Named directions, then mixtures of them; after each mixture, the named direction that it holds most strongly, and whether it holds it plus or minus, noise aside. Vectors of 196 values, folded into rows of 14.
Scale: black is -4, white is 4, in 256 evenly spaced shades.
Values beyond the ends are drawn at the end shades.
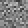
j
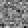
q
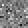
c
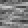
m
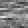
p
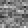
q, minus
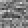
p, minus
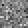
c, minus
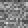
m, plus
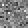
c, plus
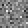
c, minus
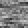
m, minus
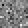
c, minus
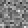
q, minus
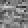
m, plus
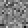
q, plus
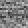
p, minus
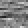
p, minus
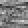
m, minus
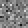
c, plus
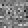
c, minus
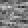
m, plus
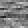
p, minus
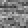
p, plus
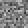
j, minus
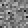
c, minus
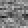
p, minus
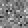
c, plus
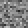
q, plus
